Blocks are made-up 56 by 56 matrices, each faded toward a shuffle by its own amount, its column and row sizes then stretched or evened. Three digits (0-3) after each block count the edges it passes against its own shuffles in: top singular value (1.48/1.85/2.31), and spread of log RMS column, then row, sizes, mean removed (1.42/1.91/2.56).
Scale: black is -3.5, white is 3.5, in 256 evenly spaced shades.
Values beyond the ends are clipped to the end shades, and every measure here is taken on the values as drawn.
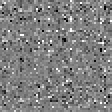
0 2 2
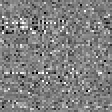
2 0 2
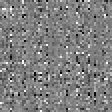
0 3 2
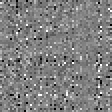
0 3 1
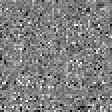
0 1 2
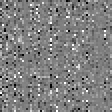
1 3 0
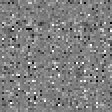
0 2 2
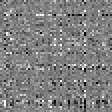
2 3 3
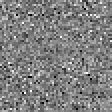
0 0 1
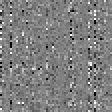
0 3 1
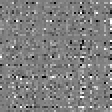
1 3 3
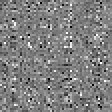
2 2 1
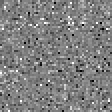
0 0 1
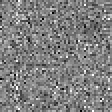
0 1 0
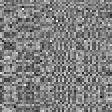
3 1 1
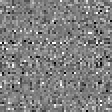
2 1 2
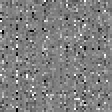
0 3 1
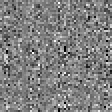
0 3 1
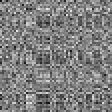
3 2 2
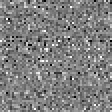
0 1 2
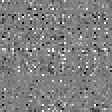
0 2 3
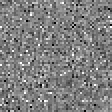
1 0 0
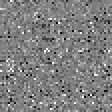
0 0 2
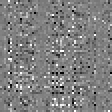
2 3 1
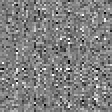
1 3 1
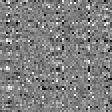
2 2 1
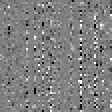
2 3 0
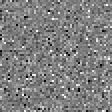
0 0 1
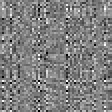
3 3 1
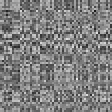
3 0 3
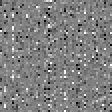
0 3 0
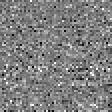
1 0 2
